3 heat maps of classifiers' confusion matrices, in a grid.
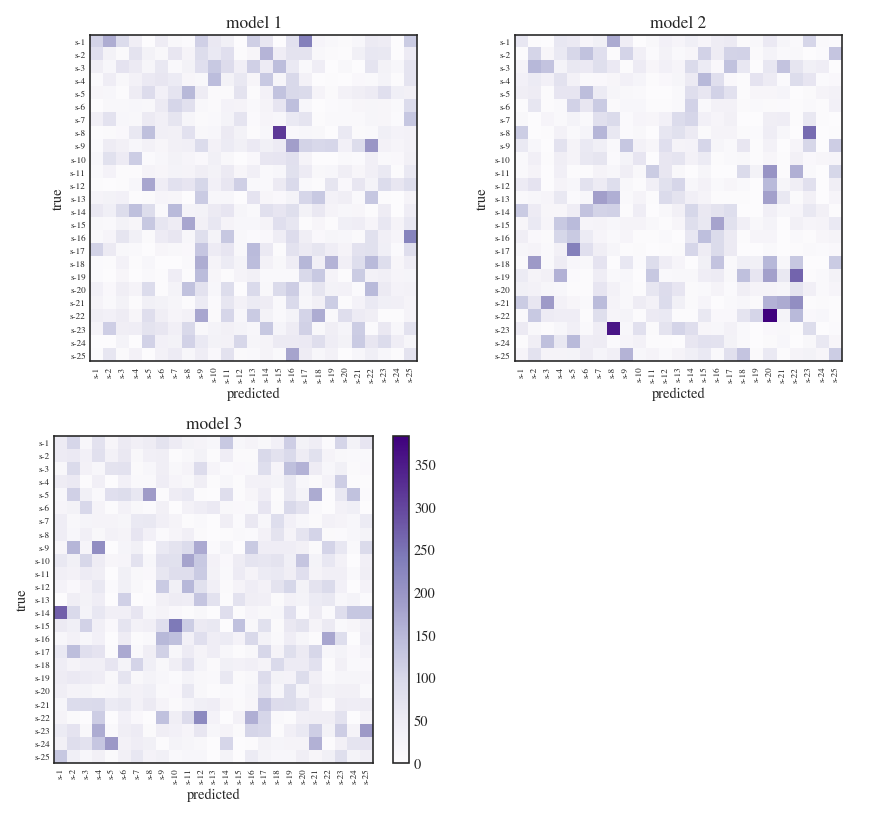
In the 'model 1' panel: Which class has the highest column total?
s-16
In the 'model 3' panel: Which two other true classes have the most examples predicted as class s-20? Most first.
s-3, s-10
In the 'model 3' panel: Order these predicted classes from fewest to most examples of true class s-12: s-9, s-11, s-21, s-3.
s-3, s-21, s-9, s-11
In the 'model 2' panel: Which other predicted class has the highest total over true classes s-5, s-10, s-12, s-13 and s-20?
s-7
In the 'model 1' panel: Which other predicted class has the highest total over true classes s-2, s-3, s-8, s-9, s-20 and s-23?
s-15
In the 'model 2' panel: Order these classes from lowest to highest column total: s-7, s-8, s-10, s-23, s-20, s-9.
s-10, s-9, s-23, s-8, s-7, s-20
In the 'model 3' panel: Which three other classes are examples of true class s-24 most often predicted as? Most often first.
s-5, s-21, s-4
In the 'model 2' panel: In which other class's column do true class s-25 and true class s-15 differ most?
s-16
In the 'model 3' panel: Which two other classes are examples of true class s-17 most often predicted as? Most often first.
s-6, s-2
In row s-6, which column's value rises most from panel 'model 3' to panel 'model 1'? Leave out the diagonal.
s-16
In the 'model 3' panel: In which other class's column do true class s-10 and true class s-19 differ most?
s-11
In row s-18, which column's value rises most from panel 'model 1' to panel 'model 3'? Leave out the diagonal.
s-7
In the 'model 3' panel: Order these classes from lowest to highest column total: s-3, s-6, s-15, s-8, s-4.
s-15, s-8, s-3, s-6, s-4
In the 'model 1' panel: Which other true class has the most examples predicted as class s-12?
s-24
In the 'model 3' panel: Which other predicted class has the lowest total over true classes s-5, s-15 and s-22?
s-18
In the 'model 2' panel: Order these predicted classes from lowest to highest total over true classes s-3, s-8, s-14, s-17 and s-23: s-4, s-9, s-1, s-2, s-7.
s-9, s-4, s-2, s-1, s-7
